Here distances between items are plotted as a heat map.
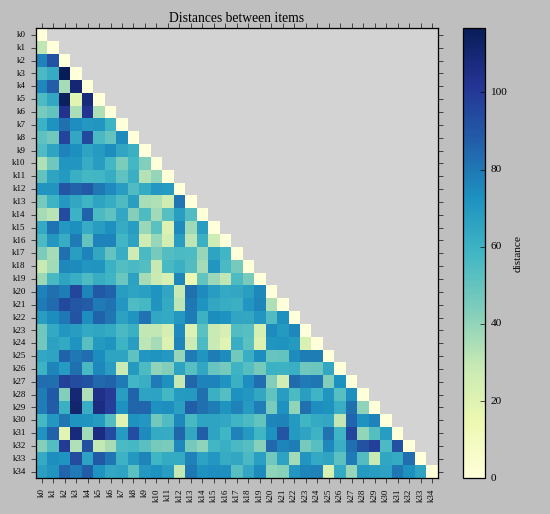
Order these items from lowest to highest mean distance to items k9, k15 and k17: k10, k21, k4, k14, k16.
k16, k10, k14, k21, k4
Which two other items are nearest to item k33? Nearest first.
k29, k22
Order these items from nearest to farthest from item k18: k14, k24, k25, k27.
k14, k24, k25, k27
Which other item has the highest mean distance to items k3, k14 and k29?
k2
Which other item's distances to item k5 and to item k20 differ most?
k3
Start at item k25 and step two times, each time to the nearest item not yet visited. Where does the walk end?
k12
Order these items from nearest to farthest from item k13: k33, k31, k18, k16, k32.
k16, k32, k18, k31, k33
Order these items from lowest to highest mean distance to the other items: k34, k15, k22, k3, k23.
k23, k15, k34, k22, k3
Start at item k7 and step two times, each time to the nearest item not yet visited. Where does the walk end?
k26
